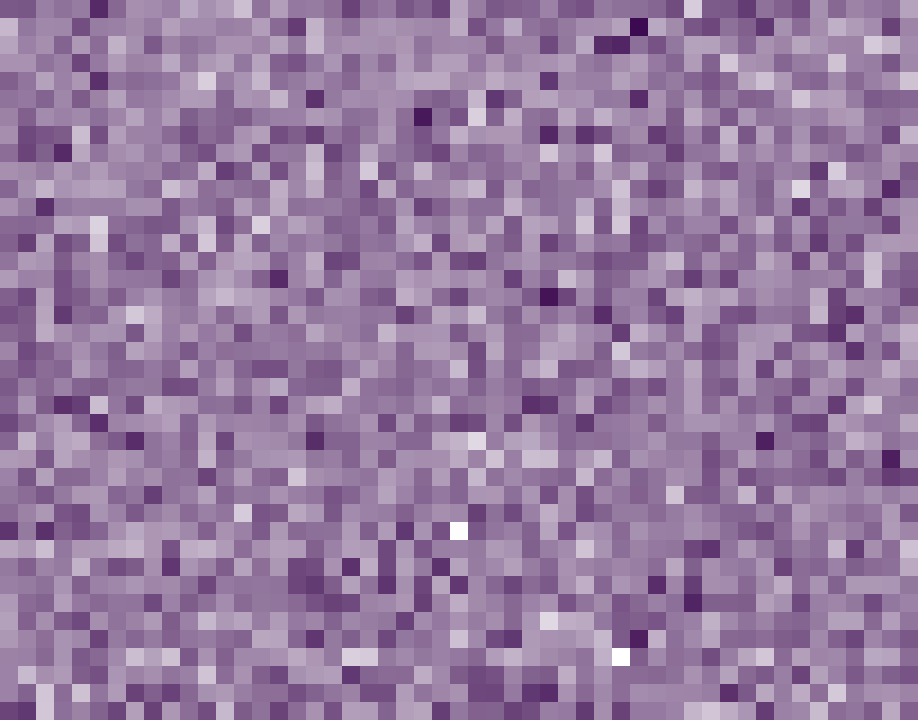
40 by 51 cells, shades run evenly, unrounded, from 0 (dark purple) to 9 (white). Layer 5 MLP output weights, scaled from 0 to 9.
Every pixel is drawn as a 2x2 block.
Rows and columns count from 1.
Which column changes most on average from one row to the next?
31
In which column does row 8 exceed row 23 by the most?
5
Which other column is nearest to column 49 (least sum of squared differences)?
25
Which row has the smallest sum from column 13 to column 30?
33
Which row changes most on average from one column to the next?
40
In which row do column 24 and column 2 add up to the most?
38
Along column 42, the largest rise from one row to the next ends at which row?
28
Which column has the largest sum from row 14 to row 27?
49
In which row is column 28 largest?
26
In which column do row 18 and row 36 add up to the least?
48
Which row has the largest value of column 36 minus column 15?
21
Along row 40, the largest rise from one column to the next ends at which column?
3
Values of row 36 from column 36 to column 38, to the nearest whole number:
1 6 4
